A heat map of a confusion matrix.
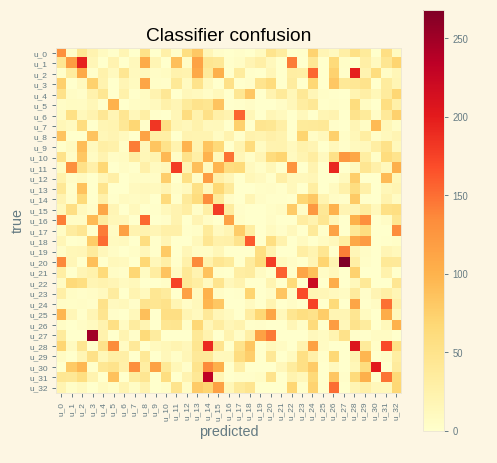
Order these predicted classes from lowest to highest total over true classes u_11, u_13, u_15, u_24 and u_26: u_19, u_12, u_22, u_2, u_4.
u_19, u_12, u_2, u_22, u_4
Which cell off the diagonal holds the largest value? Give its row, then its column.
u_20, u_27
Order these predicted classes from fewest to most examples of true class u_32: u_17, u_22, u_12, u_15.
u_12, u_17, u_22, u_15
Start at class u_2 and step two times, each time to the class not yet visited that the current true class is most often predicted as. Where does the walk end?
u_14
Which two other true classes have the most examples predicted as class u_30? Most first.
u_7, u_2
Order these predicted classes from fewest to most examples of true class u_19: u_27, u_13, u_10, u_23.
u_13, u_23, u_10, u_27
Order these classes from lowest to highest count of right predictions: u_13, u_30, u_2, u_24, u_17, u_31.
u_13, u_17, u_2, u_31, u_24, u_30
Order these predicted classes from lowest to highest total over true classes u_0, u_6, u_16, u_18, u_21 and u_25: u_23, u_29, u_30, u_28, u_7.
u_30, u_7, u_23, u_29, u_28
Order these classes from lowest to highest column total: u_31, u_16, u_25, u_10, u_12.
u_25, u_16, u_12, u_10, u_31
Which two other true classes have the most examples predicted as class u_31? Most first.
u_28, u_24
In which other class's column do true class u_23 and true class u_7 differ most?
u_9
